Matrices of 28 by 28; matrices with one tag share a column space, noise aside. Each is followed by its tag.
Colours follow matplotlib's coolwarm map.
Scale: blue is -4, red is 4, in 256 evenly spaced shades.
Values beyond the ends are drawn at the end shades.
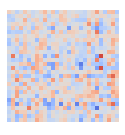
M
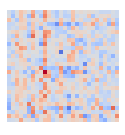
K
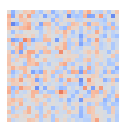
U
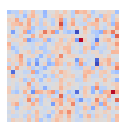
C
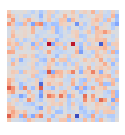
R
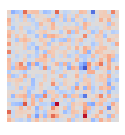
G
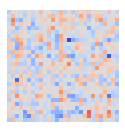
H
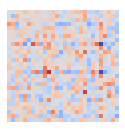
R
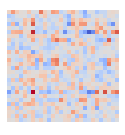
C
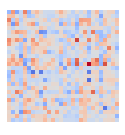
C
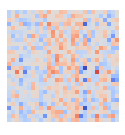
K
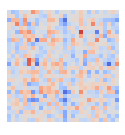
C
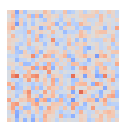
M
